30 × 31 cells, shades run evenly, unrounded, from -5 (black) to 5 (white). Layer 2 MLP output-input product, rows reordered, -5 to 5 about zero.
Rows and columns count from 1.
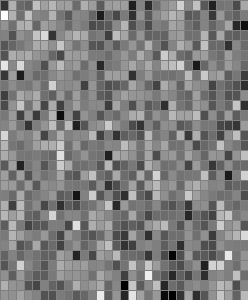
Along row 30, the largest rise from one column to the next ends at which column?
17
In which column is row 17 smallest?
3
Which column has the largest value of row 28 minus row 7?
13
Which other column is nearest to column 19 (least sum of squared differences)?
27
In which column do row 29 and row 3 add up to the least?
30
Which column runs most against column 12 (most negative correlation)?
4
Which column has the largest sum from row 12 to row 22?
1
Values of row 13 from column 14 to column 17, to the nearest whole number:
3 1 0 -2
